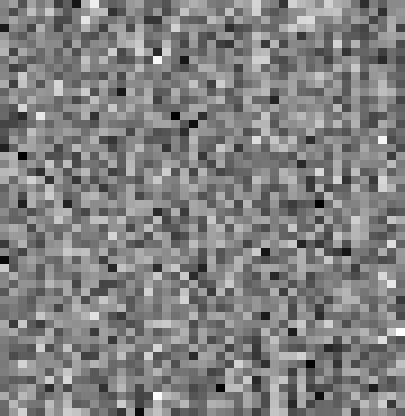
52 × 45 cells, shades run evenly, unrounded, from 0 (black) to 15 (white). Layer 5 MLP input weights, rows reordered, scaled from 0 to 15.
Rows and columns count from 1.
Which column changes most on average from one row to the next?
18
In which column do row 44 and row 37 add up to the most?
8
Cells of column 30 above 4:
48
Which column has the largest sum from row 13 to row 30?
40
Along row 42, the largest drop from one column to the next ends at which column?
33
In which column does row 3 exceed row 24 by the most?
35
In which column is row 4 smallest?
1
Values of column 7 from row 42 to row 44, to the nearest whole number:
5 6 7
